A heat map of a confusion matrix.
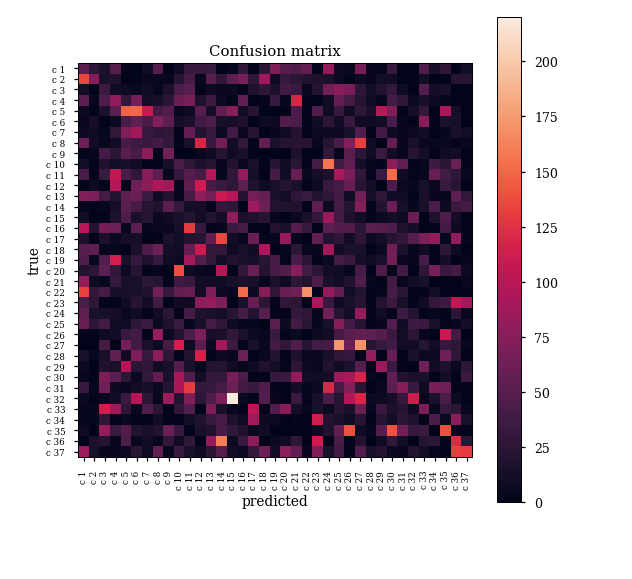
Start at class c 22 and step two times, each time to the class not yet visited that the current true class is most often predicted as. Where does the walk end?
c 11
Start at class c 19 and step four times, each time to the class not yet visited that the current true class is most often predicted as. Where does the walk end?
c 24
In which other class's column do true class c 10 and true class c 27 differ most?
c 25
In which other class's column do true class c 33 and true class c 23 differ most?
c 3
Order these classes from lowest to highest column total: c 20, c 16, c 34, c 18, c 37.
c 37, c 34, c 20, c 18, c 16
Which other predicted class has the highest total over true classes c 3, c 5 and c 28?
c 6
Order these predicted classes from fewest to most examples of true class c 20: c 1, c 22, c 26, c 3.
c 26, c 1, c 22, c 3
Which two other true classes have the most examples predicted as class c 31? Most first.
c 35, c 10
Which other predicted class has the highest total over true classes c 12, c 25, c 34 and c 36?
c 14
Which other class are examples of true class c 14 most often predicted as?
c 17
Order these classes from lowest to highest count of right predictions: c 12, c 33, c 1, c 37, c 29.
c 1, c 33, c 29, c 12, c 37
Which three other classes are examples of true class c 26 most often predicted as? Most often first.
c 35, c 8, c 12
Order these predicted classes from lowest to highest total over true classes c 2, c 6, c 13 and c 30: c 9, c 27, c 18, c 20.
c 9, c 20, c 18, c 27
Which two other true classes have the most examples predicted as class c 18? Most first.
c 2, c 22
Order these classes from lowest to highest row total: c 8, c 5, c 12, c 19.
c 19, c 8, c 12, c 5
